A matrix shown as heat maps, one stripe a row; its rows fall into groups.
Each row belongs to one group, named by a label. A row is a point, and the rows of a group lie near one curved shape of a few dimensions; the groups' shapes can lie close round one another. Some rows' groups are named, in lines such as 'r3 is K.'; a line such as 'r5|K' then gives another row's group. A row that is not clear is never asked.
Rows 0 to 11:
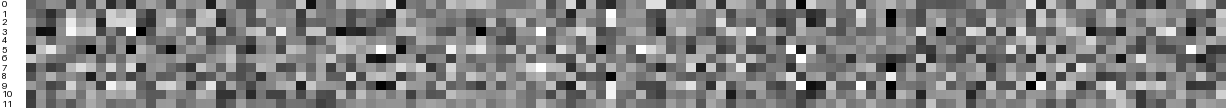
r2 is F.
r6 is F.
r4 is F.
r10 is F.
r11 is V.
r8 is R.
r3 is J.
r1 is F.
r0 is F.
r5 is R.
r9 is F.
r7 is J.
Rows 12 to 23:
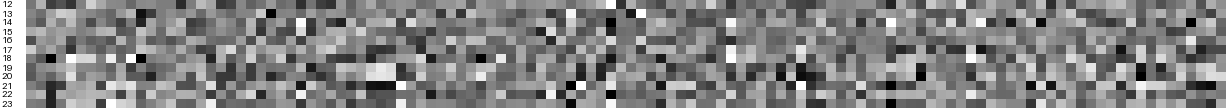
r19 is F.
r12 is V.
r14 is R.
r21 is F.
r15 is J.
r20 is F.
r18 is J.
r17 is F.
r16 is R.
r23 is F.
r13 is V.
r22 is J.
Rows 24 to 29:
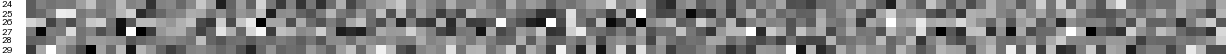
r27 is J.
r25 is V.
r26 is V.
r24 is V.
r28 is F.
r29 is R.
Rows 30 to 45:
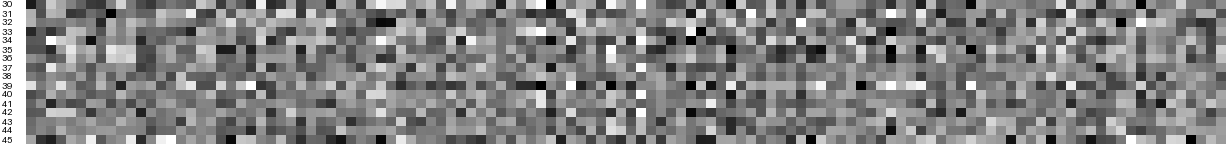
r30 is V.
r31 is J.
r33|J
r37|V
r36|F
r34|V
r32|F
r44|F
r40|V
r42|V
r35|F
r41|V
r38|F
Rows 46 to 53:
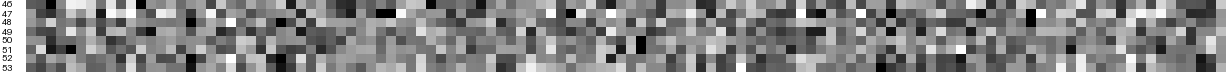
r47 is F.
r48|J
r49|F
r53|J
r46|J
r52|J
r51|V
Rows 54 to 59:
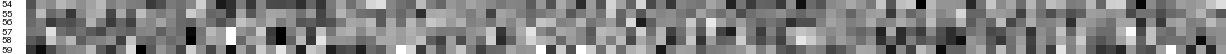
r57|J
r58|J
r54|F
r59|J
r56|V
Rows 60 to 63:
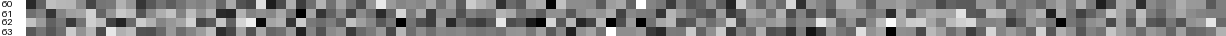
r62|V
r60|V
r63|F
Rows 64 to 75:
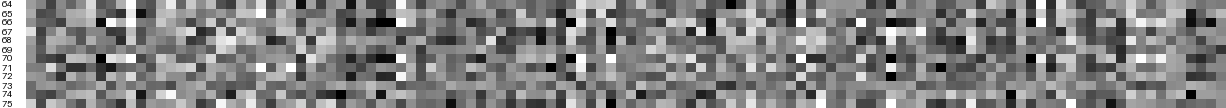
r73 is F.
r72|F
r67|J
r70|F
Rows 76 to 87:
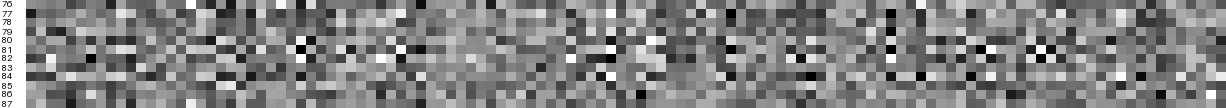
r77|V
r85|F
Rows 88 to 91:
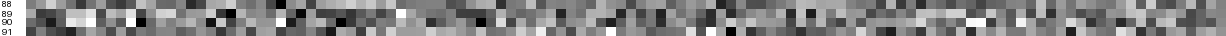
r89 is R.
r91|V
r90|J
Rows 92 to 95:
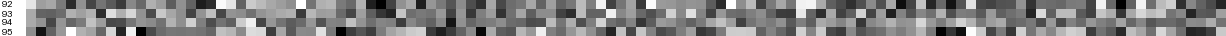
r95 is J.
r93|F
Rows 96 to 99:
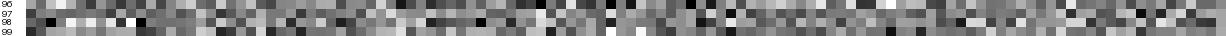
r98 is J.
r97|V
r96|V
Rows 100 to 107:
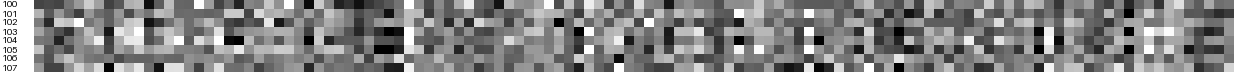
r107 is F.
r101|F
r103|F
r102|V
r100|J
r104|R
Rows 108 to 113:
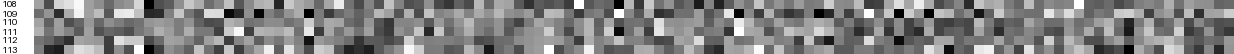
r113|J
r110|F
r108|V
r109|F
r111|F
